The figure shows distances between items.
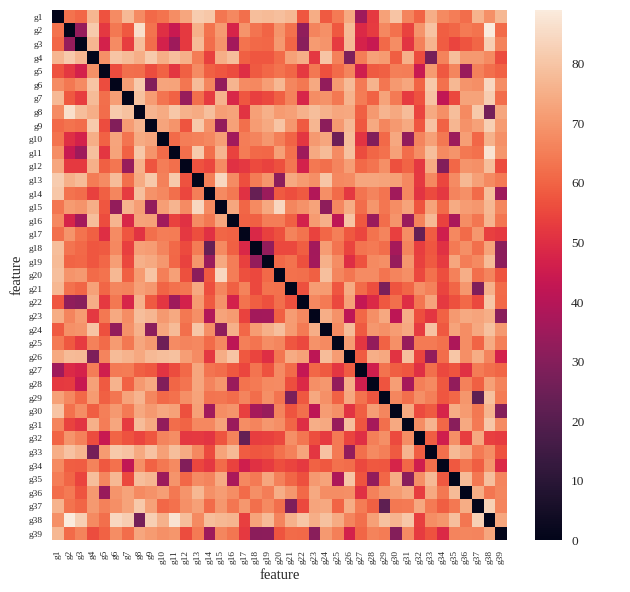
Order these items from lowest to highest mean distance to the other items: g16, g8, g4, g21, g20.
g16, g21, g20, g4, g8
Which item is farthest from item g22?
g38
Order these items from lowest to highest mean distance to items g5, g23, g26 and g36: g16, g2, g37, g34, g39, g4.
g39, g4, g34, g2, g16, g37
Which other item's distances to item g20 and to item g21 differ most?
g13
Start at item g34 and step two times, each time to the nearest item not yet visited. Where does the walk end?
g7
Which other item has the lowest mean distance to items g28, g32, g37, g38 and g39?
g17
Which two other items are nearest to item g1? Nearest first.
g27, g28
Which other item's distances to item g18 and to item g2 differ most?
g14
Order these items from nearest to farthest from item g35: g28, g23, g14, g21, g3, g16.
g28, g16, g3, g21, g14, g23
